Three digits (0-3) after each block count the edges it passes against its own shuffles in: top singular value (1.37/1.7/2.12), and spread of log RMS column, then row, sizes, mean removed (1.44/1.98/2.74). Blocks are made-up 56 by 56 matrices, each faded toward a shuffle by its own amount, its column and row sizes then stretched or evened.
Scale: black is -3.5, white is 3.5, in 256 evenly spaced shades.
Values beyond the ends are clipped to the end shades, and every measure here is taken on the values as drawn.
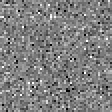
0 0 0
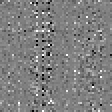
1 3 1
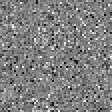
1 0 0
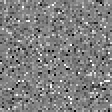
0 0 0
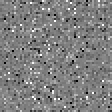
1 1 1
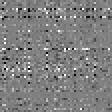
1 2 3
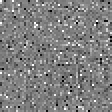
1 0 0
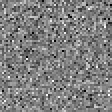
0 0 1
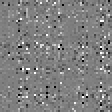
1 3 2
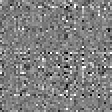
2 2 2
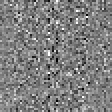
2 2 0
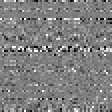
3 0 3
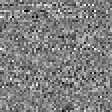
2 0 2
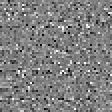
2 0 2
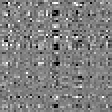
3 2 3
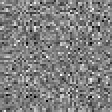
3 2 1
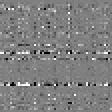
3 1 3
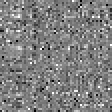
2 0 1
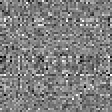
3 1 2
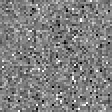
0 1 0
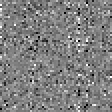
0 2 1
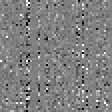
1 3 1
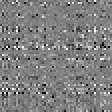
3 2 3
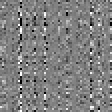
3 3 1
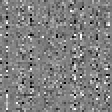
0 3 1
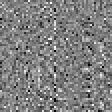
2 2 0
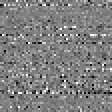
2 0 3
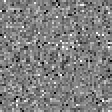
1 0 1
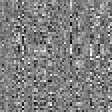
3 3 0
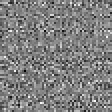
3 0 2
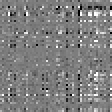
3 3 3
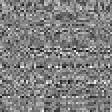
3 1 3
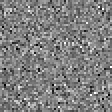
0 0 1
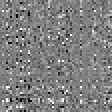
2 3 2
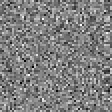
2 0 0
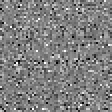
2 0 1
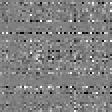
1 2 3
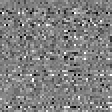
2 1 3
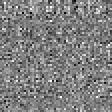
1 0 2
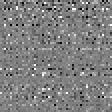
1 2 3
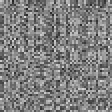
3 0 0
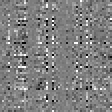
3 3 2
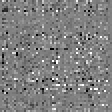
0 2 2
